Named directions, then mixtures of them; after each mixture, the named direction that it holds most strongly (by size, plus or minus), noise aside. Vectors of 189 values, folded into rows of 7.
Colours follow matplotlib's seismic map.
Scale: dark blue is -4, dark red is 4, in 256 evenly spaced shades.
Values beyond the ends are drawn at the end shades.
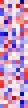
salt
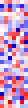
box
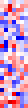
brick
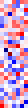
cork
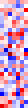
cork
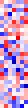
cork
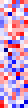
cork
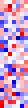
brick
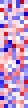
salt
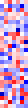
box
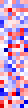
cork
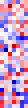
brick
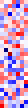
cork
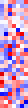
box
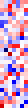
cork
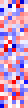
salt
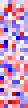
brick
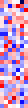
salt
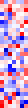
cork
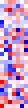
box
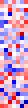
cork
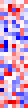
brick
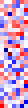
cork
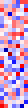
cork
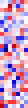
brick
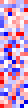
cork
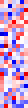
salt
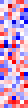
brick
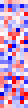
box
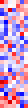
salt
